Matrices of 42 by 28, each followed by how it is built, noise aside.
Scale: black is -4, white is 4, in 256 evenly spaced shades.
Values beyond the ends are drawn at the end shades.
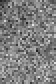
smooth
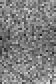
smooth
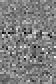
uneven rows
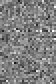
uneven rows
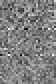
uneven rows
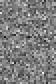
noise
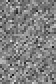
Hankel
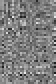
low rank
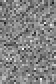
noise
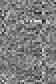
low rank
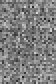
blocks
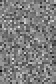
noise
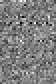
uneven rows
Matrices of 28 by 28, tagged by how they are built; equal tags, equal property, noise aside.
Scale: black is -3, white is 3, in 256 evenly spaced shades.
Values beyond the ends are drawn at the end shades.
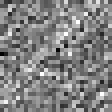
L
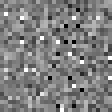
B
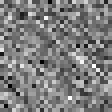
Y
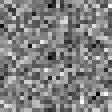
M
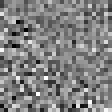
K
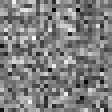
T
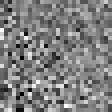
K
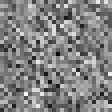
Y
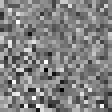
K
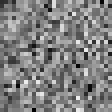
T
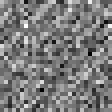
L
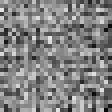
T
